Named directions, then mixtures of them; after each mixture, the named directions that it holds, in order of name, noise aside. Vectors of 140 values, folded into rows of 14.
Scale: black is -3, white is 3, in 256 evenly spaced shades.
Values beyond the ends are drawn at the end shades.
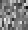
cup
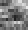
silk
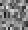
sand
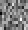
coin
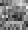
sand, silk.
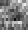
cup, silk.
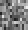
coin, silk.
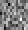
coin.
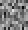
coin, sand.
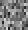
cup, sand.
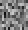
coin, sand.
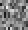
sand.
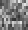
cup, silk.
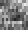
cup, silk.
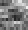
silk.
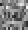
sand, silk.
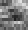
silk.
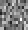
coin.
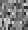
cup, sand.
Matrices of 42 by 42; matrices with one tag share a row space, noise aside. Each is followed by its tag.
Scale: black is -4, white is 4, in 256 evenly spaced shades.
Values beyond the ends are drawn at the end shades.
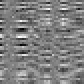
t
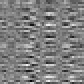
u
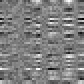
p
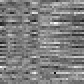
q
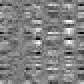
p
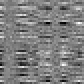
t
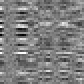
t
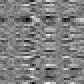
u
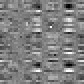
p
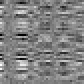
t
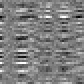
t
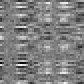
t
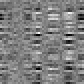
p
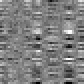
p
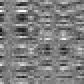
t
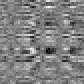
u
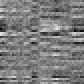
q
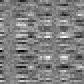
t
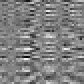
u
